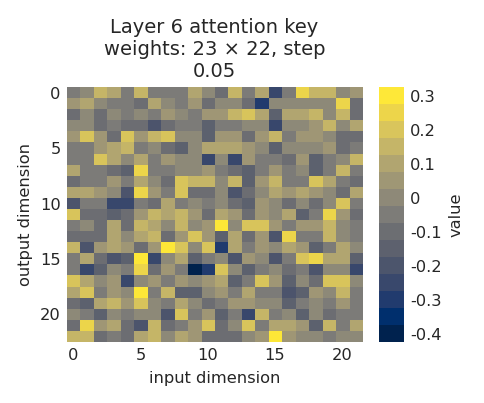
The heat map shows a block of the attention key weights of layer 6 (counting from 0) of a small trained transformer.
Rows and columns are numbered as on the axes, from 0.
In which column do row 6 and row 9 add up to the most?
5
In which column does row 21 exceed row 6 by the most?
10
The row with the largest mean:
12
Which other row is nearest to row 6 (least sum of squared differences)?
19
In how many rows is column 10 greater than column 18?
8
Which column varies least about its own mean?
21
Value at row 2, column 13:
0.2
